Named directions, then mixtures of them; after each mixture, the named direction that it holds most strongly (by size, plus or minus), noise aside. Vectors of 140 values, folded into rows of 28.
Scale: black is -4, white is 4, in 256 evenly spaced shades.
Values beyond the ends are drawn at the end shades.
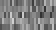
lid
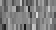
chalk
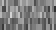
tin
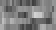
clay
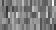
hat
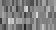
chalk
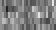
hat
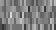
lid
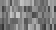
tin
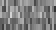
tin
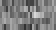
clay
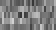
lid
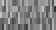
tin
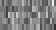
hat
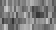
clay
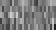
tin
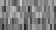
tin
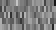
lid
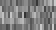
lid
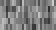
hat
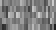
hat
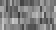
clay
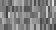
hat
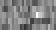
clay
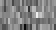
chalk
